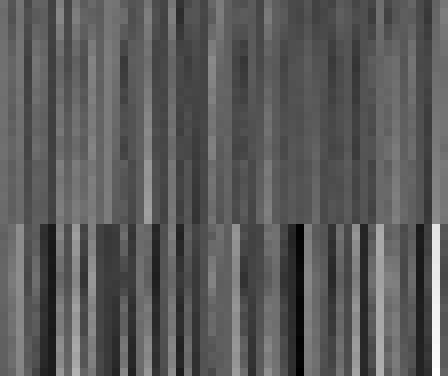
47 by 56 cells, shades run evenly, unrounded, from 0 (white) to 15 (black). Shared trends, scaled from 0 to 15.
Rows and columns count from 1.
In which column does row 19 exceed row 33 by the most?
55
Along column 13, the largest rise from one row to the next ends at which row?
29
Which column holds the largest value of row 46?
38
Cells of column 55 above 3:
28
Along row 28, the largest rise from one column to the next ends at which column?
20
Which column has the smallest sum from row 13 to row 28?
19
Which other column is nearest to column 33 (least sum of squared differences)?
9
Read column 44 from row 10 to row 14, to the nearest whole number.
10 10 10 10 10
